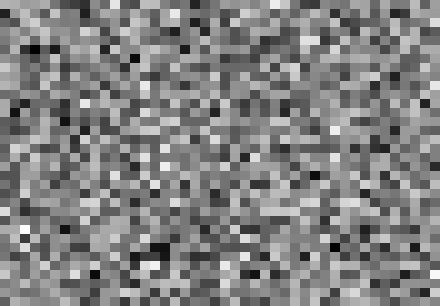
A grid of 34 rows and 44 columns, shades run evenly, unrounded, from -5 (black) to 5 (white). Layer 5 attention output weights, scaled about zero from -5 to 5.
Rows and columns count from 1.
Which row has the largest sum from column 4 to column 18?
30
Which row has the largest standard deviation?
31
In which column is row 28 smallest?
34
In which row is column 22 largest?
16
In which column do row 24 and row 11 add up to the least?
12
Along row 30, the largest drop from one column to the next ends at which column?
17
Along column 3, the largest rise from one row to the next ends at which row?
28
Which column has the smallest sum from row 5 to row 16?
7
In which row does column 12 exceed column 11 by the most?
6
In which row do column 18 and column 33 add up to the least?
4
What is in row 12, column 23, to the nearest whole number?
3
